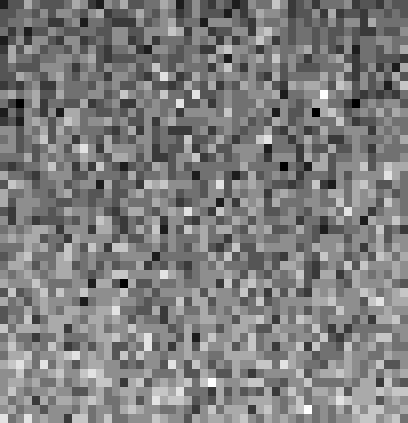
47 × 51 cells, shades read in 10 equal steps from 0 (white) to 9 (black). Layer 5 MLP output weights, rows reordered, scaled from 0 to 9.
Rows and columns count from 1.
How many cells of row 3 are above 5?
18
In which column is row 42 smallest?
12
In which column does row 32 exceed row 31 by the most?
16
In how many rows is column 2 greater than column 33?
19
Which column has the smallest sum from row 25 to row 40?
48
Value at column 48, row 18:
5
